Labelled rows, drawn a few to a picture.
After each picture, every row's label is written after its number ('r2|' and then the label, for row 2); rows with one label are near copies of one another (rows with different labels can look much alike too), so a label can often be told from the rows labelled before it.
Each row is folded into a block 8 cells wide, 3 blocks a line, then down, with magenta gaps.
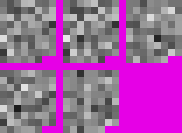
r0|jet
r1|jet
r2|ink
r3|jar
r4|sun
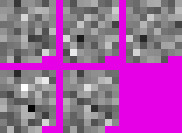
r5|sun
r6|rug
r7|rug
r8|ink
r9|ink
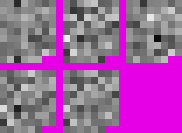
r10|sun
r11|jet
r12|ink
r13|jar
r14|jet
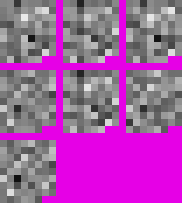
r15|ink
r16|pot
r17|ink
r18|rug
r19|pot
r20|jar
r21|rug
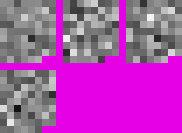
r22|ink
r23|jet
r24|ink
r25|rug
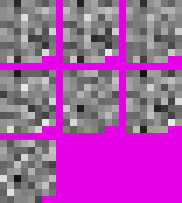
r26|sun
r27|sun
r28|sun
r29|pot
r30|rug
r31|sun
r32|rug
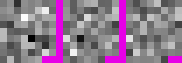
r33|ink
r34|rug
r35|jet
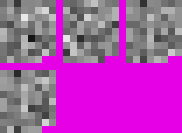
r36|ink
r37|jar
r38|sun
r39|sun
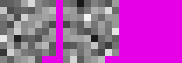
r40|jar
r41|pot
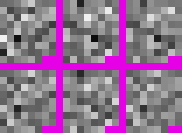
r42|jar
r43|ink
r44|ink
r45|jar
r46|pot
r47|jar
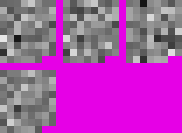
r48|jar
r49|jet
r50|sun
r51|jar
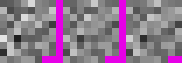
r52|jar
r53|jar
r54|jar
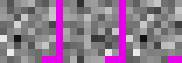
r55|rug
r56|sun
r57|rug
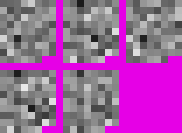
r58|jar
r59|pot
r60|rug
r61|pot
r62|sun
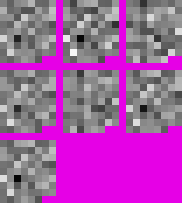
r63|rug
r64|rug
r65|pot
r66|rug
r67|sun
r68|rug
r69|rug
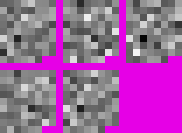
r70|jar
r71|pot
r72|rug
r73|ink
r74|jar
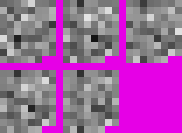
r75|jar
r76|ink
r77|pot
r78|ink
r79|sun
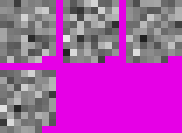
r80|ink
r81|jet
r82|rug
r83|jar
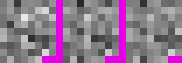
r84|ink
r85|sun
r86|sun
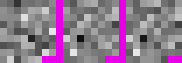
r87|pot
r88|rug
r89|rug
